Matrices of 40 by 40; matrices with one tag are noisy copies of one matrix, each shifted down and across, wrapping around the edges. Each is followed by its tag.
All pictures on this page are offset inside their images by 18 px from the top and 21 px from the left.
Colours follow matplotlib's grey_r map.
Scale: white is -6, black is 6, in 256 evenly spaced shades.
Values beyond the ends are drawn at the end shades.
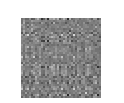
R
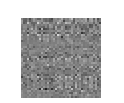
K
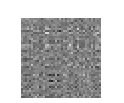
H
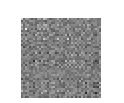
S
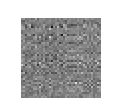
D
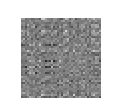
H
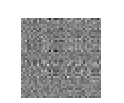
K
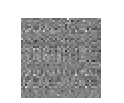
K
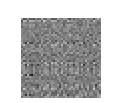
K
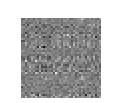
K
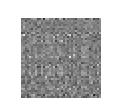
R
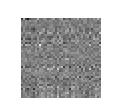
K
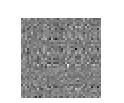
K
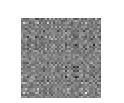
S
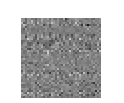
K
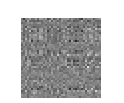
K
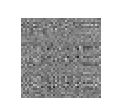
D
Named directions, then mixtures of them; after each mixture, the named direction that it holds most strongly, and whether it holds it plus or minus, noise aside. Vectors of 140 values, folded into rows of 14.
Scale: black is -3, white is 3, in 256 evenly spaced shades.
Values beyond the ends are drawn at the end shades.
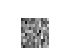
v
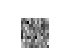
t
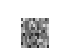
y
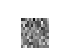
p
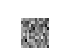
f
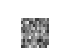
y, minus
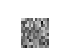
p, minus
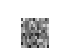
y, plus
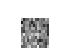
y, minus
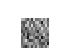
p, minus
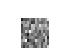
f, minus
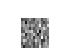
v, plus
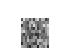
y, plus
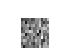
v, plus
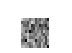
f, plus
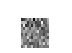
p, plus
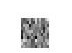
t, plus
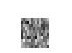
t, plus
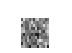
y, plus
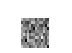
f, plus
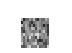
y, minus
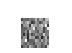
f, minus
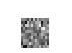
p, minus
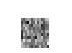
t, plus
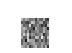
f, plus
